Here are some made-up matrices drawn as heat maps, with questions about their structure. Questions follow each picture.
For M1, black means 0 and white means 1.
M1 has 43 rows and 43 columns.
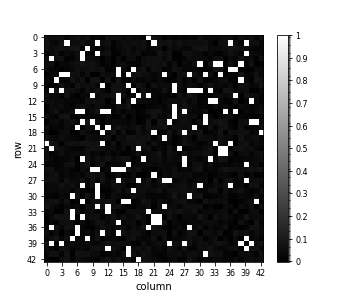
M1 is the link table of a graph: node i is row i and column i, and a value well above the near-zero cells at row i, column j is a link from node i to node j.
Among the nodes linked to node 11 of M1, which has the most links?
node 14
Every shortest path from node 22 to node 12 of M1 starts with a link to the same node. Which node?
node 35
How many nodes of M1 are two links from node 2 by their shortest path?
1
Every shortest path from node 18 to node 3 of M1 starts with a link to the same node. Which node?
node 27
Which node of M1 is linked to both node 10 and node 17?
node 29
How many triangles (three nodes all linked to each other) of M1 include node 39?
1
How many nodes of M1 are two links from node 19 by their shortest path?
3
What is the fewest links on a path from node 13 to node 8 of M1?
6
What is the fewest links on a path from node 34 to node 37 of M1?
3
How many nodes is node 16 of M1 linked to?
6
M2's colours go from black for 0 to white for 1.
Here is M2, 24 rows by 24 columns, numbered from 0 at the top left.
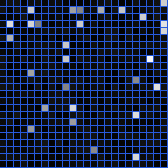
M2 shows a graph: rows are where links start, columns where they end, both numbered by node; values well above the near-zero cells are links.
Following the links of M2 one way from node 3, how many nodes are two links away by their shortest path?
4
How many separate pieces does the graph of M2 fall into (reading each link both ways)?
3
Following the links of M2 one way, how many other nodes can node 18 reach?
2
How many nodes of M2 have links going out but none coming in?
8
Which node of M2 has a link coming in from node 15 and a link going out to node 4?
node 10
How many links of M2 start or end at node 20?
1
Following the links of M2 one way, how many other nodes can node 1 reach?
7
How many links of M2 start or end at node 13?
1
